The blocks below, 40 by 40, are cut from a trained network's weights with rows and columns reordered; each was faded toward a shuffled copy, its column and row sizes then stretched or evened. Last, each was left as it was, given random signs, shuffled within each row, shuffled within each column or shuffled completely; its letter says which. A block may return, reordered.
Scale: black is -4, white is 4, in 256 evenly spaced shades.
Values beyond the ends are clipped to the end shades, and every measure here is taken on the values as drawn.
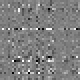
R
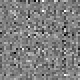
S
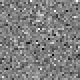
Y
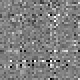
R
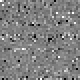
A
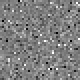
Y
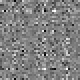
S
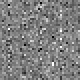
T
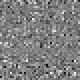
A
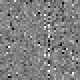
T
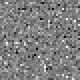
Y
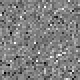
Y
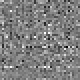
S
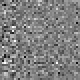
R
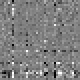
R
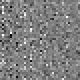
T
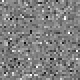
A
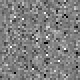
T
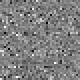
A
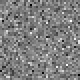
Y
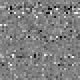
A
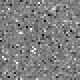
Y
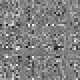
S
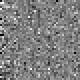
T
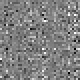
S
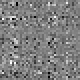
S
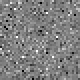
Y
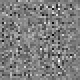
S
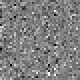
T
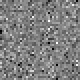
T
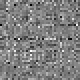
R
